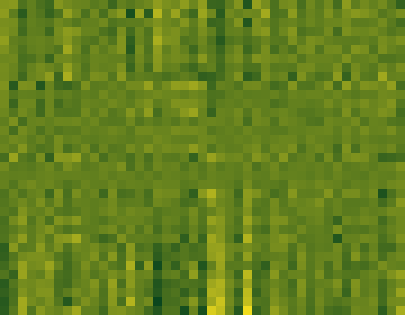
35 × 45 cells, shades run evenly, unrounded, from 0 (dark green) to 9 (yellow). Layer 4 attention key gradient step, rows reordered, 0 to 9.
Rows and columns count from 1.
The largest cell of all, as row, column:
35, 28
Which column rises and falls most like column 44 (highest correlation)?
22
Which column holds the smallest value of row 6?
15
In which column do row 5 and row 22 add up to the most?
18
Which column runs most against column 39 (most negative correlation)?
34
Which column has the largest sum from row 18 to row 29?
24
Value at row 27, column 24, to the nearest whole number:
6
